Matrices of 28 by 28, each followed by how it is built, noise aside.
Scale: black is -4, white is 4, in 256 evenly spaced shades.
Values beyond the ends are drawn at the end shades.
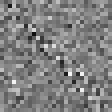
banded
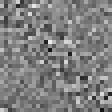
block diagonal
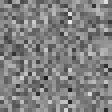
low rank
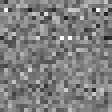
uneven rows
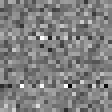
uneven rows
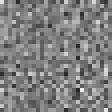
low rank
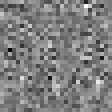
low rank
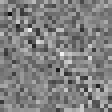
banded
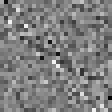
banded
